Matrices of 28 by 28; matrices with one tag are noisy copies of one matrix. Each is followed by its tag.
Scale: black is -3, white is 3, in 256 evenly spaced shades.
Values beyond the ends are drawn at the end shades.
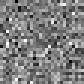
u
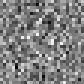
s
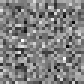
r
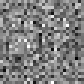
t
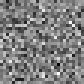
r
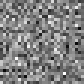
t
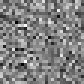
r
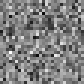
s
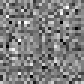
t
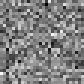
u
